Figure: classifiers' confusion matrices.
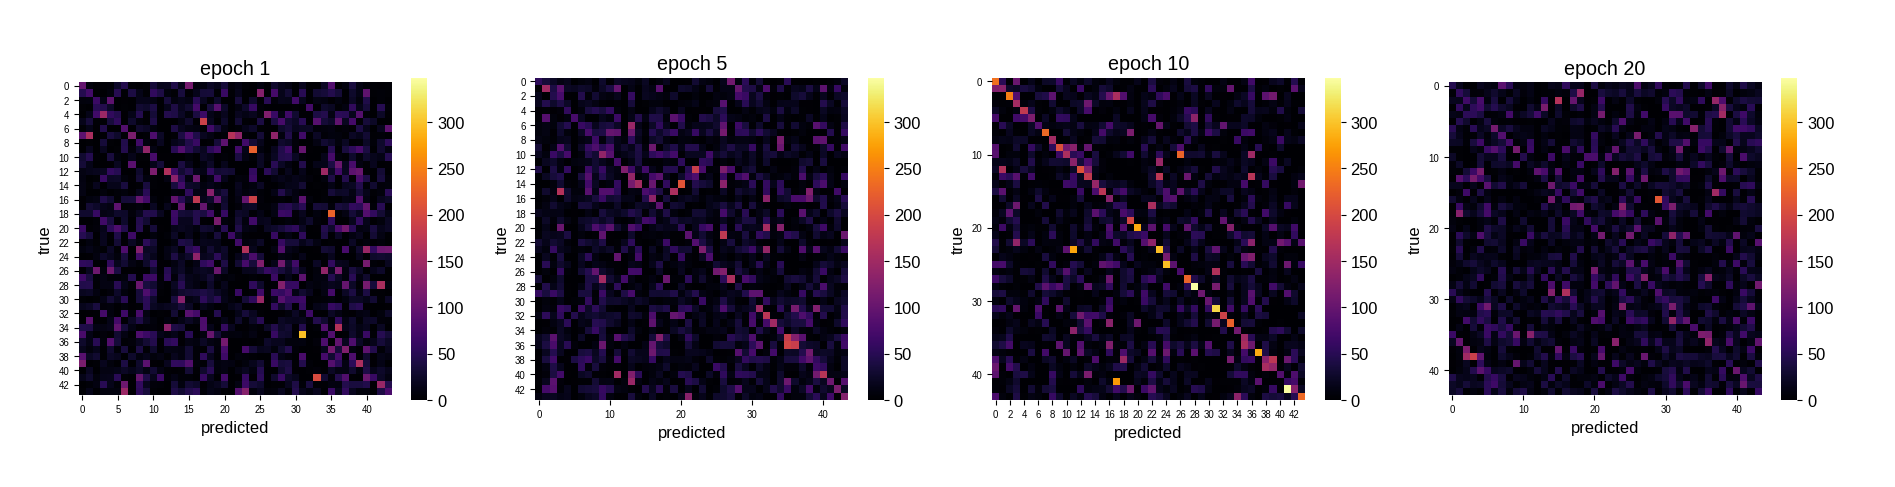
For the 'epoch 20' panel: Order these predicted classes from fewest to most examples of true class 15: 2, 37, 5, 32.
5, 32, 2, 37
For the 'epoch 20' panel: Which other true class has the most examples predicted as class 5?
31
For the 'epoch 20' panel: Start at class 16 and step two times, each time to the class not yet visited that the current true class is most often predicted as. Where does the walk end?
14
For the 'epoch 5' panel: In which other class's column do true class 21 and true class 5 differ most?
26
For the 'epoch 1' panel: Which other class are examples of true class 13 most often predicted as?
16
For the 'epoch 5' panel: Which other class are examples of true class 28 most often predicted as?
40
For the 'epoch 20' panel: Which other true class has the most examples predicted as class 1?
18
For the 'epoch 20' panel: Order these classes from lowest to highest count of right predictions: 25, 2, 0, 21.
0, 2, 25, 21
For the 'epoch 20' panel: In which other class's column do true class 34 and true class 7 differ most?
26
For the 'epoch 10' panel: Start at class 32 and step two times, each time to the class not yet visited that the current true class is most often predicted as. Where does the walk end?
1
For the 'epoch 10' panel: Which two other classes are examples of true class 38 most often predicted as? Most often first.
39, 18
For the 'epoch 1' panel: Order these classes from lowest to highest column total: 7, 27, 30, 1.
7, 30, 1, 27
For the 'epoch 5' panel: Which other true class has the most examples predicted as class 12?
27
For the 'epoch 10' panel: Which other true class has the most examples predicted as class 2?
18
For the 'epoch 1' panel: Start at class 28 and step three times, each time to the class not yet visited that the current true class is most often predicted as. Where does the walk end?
43
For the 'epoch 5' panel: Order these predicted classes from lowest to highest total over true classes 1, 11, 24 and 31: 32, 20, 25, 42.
25, 42, 32, 20
